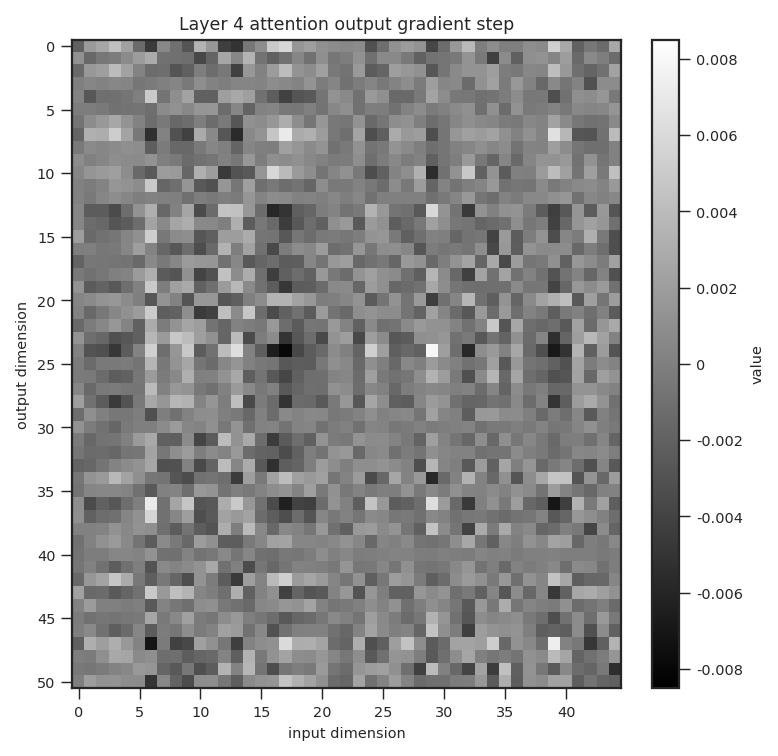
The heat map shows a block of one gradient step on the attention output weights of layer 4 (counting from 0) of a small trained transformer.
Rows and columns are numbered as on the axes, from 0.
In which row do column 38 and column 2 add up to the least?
24
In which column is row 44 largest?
35
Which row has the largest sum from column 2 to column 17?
10
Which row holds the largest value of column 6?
36
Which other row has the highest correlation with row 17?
5
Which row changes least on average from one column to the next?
40
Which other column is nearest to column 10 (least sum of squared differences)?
11
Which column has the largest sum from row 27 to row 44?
6
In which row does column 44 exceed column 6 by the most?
47
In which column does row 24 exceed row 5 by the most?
29
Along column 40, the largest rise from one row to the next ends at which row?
20
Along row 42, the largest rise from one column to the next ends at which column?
14
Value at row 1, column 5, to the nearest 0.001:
0.002
